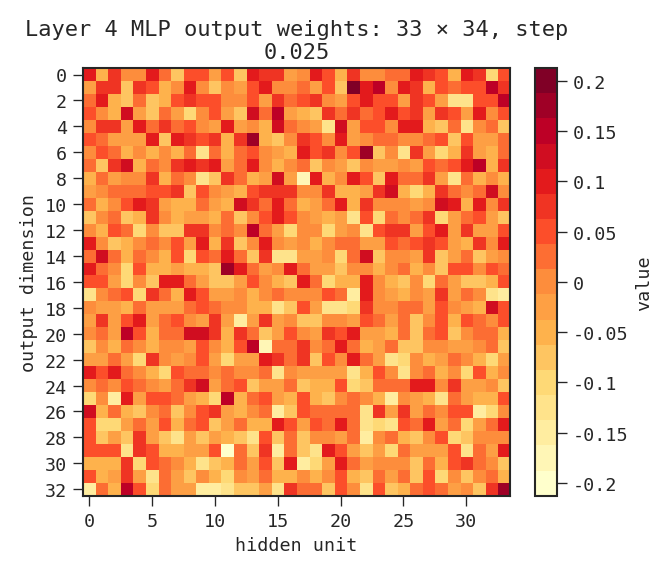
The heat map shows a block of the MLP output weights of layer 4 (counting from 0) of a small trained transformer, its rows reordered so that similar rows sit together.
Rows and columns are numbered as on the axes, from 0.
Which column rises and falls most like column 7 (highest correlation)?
1
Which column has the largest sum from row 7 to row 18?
22
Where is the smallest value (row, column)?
29, 11
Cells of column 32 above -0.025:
19
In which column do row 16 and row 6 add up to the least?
25
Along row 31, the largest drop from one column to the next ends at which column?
28
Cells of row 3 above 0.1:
3
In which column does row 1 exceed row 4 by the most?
21
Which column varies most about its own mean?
15
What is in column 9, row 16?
-0.025
